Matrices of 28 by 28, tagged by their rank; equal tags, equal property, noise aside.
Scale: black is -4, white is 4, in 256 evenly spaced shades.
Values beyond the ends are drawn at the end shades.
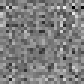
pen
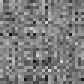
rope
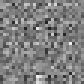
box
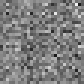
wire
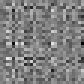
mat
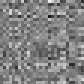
box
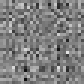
pen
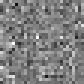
wire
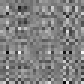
mat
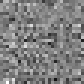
rope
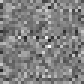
rope
